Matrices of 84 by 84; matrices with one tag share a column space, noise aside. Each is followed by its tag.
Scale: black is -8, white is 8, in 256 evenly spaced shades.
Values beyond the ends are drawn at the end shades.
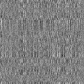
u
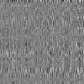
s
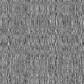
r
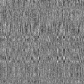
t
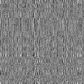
u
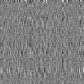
s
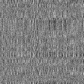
u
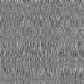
s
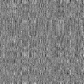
u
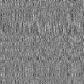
t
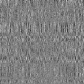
t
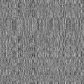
u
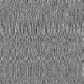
t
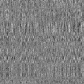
t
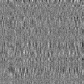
s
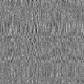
t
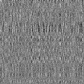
t
